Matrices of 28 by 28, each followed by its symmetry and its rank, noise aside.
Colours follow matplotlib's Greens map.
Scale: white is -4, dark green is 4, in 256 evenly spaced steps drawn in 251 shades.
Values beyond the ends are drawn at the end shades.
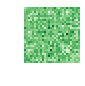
symmetric, rank six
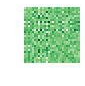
no symmetry, rank four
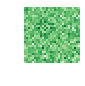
symmetric, rank eight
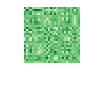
no symmetry, rank four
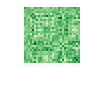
symmetric, rank four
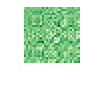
symmetric, rank six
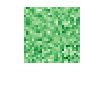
no symmetry, rank six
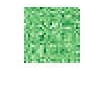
antisymmetric, rank six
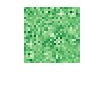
symmetric, rank eight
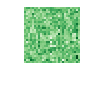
no symmetry, rank eight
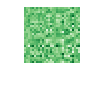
no symmetry, rank four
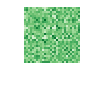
symmetric, rank four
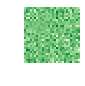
no symmetry, rank four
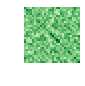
symmetric, rank six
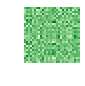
antisymmetric, rank four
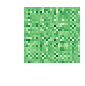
antisymmetric, rank four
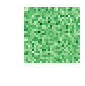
symmetric, rank eight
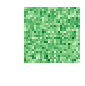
no symmetry, rank eight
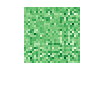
antisymmetric, rank eight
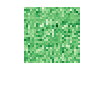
no symmetry, rank eight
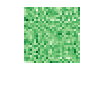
antisymmetric, rank four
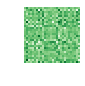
antisymmetric, rank four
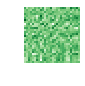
no symmetry, rank four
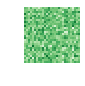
no symmetry, rank six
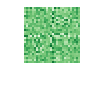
antisymmetric, rank six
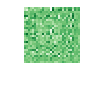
no symmetry, rank six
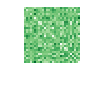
symmetric, rank four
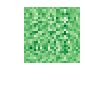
no symmetry, rank four
